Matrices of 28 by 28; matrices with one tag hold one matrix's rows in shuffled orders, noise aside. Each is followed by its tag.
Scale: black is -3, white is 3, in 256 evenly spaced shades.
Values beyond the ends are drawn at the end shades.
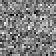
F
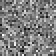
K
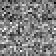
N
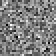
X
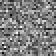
N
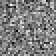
X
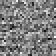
N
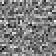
N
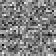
N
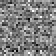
F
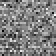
N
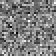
F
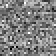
F
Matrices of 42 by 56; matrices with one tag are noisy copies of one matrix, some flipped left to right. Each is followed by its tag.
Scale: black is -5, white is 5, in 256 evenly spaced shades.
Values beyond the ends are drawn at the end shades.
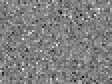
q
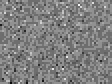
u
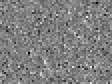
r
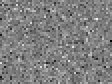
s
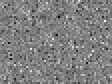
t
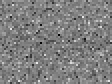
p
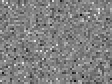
q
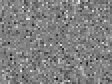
t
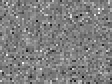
q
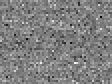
p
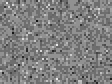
q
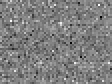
p
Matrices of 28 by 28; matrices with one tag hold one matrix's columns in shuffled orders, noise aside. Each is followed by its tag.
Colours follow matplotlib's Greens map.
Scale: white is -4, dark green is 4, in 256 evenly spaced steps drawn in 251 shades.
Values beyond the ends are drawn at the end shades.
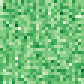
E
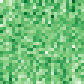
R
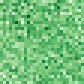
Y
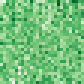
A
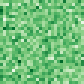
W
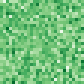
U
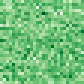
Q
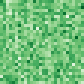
E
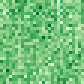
E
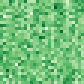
E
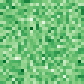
W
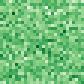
Q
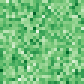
U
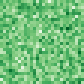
U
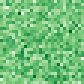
Q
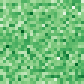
Q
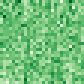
R
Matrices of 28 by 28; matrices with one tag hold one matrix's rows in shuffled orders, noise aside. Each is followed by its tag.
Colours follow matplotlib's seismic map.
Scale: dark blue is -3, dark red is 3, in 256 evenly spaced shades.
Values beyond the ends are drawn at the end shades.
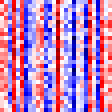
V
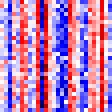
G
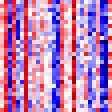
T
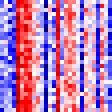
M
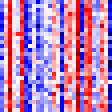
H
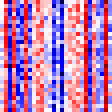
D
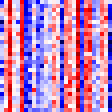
H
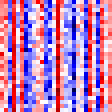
V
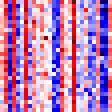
T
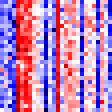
M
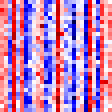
V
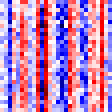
G
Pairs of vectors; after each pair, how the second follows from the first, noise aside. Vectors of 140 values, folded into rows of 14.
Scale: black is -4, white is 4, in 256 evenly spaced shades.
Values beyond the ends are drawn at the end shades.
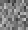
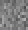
shrunk.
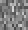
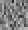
wrapped around, negated.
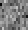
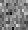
wrapped around.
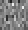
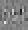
reversed, partly zeroed.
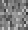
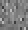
reversed, partly zeroed.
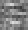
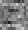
wrapped around, negated.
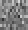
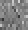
partly zeroed.
